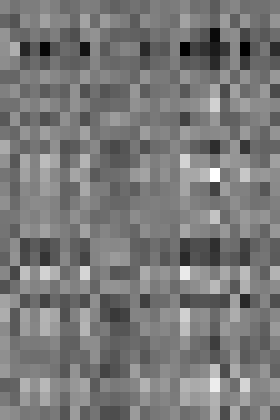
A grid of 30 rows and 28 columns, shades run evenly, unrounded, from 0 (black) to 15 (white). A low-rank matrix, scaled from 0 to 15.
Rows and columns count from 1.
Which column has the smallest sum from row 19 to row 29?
12
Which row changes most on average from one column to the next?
4
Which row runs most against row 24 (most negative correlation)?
9
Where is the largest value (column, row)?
22, 13
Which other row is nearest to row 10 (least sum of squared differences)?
17
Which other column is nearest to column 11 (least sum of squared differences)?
7
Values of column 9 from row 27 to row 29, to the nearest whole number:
6 10 9
